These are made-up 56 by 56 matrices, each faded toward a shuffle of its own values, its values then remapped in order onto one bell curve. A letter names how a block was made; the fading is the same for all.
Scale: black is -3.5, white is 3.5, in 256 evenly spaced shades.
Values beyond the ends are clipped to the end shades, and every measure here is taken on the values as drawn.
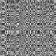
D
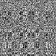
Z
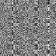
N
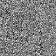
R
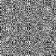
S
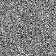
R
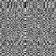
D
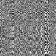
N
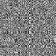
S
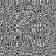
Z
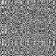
N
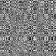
D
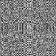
N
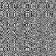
N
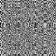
N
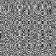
N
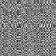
D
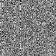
R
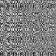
N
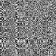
S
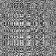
N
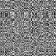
N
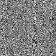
R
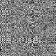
S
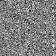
R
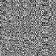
Z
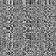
N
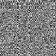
Z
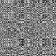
N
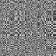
D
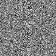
R
